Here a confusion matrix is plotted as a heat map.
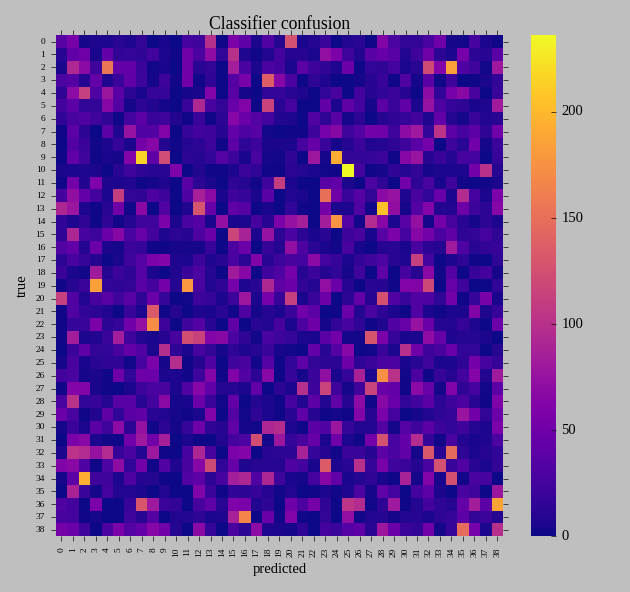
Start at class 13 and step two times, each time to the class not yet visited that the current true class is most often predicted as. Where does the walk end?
1
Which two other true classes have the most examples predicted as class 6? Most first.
7, 9
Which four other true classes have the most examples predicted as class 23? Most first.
12, 33, 27, 14
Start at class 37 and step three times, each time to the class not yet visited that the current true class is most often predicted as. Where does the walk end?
2
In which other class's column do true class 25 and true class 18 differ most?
10
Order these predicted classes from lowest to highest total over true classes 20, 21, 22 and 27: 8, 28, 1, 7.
7, 1, 28, 8
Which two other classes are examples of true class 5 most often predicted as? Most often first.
18, 12
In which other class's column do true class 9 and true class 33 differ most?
24
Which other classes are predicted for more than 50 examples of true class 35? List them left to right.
1, 12, 38
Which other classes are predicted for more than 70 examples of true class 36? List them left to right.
7, 8, 25, 26, 29, 38
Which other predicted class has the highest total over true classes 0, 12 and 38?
35
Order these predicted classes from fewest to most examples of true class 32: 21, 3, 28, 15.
28, 15, 3, 21
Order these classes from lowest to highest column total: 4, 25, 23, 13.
4, 25, 13, 23
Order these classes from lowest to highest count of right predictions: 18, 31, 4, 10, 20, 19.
18, 19, 10, 4, 31, 20
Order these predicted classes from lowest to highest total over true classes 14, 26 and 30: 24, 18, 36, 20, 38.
36, 20, 38, 18, 24
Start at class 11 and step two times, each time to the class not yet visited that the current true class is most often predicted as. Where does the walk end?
3
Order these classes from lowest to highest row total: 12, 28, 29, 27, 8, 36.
8, 29, 28, 27, 12, 36
